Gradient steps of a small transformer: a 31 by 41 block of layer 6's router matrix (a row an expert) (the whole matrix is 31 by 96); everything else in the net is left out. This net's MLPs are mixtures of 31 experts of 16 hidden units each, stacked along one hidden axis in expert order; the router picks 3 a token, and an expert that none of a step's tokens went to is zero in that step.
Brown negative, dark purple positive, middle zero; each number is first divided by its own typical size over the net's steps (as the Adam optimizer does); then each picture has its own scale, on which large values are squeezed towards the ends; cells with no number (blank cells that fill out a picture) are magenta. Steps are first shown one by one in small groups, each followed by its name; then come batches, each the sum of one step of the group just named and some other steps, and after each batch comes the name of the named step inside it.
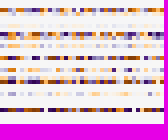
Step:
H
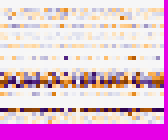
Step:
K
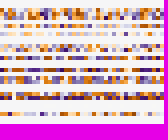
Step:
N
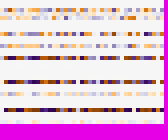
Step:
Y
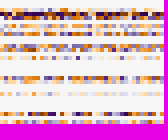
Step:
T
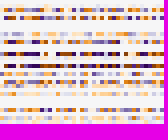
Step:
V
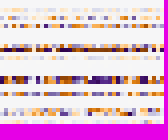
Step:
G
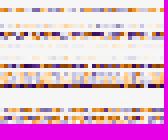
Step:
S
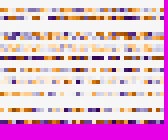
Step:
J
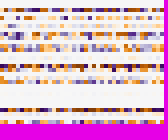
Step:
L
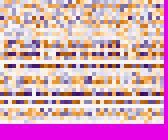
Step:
V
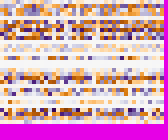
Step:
H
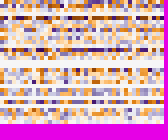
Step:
Y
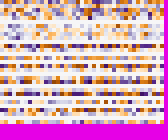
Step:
L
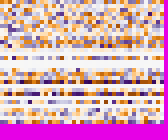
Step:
J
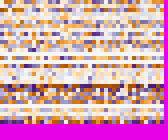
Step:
S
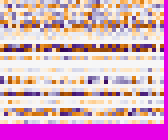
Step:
G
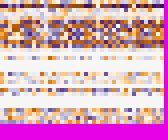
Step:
Y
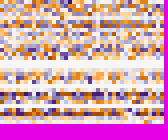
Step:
Y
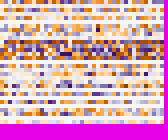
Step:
L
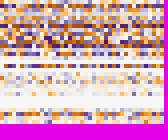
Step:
V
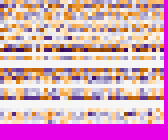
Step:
G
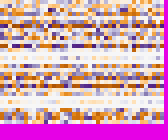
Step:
S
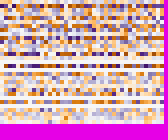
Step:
V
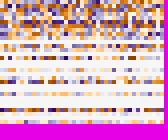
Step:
H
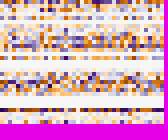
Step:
K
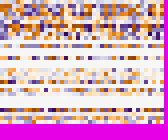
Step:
H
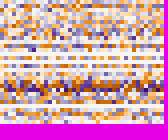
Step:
S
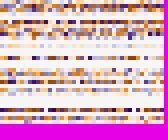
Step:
H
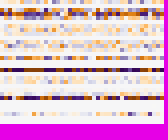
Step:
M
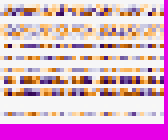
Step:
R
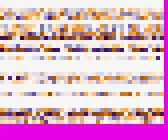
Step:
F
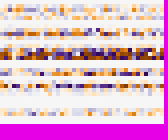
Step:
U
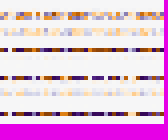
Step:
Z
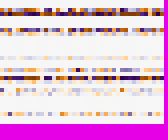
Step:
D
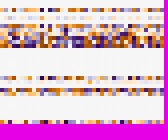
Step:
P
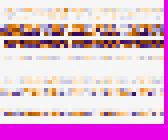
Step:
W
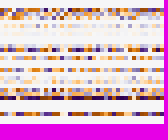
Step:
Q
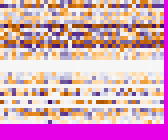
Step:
W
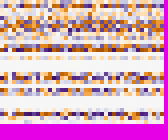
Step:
Z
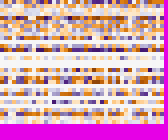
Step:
F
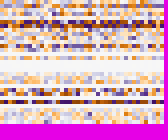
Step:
F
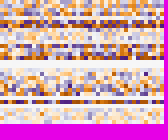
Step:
U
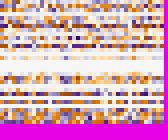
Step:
P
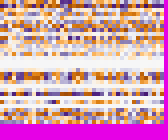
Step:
D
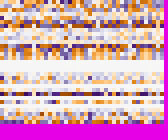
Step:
Z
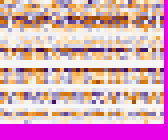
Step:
M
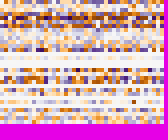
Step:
D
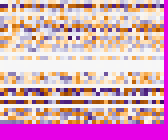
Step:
F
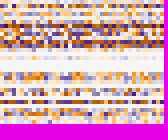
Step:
W
